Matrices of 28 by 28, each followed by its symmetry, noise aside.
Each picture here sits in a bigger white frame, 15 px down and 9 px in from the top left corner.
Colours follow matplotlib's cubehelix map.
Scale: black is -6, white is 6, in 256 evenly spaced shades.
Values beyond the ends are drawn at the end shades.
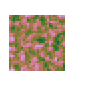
no symmetry.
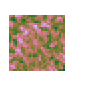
symmetric.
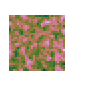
antisymmetric.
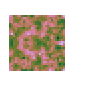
mirrored top to bottom.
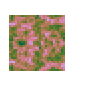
mirrored top to bottom.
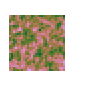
no symmetry.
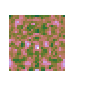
mirrored left to right.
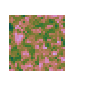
no symmetry.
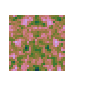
mirrored left to right.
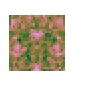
mirrored left to right.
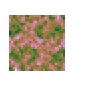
same after a half turn.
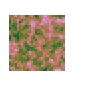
no symmetry.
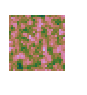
no symmetry.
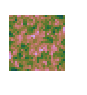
same after a half turn.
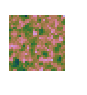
no symmetry.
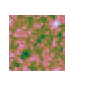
symmetric across the other diagonal.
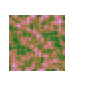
same after a half turn.
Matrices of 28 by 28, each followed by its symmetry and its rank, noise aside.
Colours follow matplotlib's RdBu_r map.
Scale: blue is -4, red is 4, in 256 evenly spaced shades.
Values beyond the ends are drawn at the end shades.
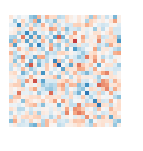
symmetric, rank eight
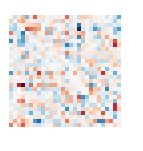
antisymmetric, rank eight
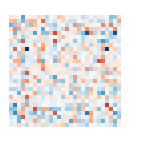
no symmetry, rank six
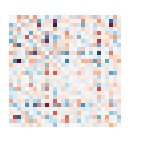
antisymmetric, rank four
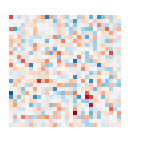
no symmetry, rank eight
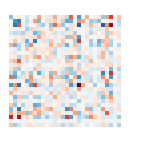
symmetric, rank six
